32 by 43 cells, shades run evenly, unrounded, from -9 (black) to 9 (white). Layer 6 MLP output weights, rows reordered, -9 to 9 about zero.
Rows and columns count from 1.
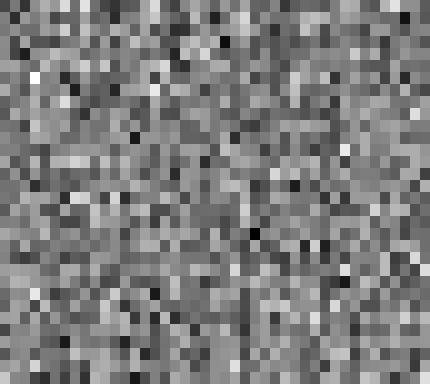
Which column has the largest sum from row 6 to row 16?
4
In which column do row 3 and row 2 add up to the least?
41
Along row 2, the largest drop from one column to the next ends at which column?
26
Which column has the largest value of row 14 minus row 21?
31
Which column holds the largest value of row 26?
34
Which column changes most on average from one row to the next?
7
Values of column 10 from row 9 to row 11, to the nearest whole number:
-4 1 -1
